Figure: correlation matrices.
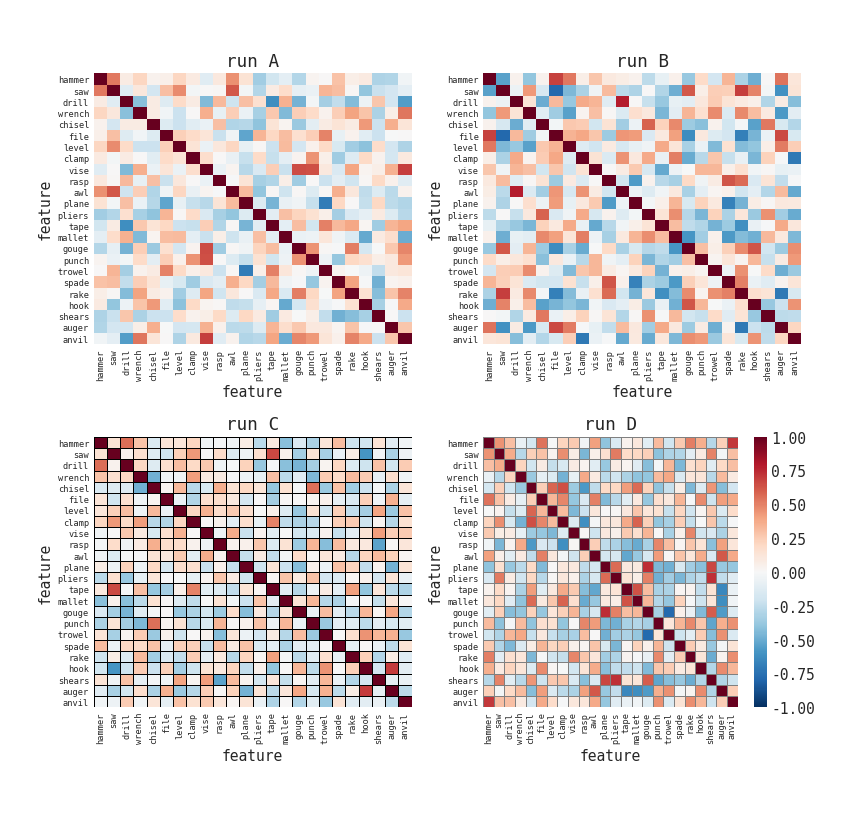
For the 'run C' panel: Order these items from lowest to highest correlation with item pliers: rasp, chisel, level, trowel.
trowel, level, chisel, rasp
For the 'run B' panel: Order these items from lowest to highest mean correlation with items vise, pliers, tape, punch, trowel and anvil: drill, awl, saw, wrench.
awl, drill, saw, wrench
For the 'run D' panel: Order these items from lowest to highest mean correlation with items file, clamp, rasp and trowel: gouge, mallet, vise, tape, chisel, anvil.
gouge, vise, tape, mallet, chisel, anvil
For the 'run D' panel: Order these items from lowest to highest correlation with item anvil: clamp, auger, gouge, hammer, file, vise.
gouge, clamp, vise, auger, file, hammer
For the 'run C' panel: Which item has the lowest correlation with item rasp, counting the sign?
shears
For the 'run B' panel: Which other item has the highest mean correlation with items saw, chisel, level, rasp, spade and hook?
rake
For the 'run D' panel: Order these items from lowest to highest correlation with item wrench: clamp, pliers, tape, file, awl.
clamp, tape, pliers, file, awl
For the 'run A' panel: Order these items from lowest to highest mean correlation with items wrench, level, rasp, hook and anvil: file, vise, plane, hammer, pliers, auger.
pliers, plane, file, auger, hammer, vise
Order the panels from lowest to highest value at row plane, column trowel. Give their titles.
run A, run D, run C, run B
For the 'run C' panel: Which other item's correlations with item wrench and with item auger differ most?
clamp
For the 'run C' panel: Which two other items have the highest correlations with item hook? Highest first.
auger, trowel
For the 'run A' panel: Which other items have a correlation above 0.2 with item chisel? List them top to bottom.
rasp, hook, auger
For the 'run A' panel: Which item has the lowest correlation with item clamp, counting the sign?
spade
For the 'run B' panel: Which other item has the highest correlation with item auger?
file
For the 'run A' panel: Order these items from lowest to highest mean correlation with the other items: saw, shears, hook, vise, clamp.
shears, hook, clamp, saw, vise
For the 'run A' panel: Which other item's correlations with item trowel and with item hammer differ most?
plane
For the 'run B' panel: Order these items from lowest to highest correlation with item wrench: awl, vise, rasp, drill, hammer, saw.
hammer, awl, rasp, drill, vise, saw
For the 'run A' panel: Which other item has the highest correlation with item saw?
awl
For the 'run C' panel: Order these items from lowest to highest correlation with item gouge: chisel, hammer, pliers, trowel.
hammer, chisel, pliers, trowel
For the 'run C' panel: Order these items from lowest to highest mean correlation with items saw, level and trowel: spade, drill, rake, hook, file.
hook, file, rake, spade, drill
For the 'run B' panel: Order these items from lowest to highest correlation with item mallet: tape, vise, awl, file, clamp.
vise, awl, tape, file, clamp
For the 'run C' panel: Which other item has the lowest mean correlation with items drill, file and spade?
mallet
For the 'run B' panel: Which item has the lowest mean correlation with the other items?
tape
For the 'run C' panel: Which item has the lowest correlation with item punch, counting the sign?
wrench
